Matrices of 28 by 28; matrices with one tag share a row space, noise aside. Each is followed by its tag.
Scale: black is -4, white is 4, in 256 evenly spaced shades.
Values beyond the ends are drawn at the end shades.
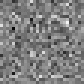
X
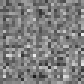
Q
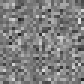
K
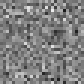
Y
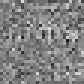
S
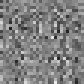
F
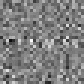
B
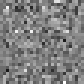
Y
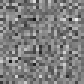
F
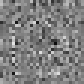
X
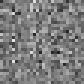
X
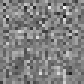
Y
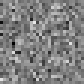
X
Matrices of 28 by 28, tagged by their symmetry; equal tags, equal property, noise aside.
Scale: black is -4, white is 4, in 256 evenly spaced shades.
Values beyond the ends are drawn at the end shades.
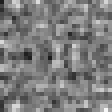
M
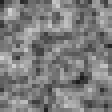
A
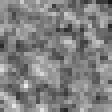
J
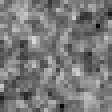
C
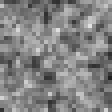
J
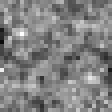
C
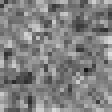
A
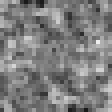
C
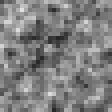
A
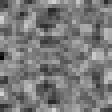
M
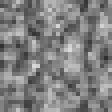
M
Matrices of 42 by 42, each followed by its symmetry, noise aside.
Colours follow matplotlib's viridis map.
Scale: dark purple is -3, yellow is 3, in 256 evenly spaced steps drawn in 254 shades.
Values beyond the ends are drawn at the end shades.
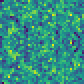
mirrored top to bottom.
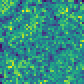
symmetric.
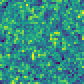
symmetric.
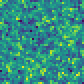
symmetric.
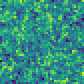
no symmetry.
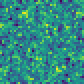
same after a half turn.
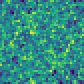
same after a half turn.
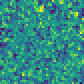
no symmetry.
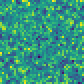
symmetric.
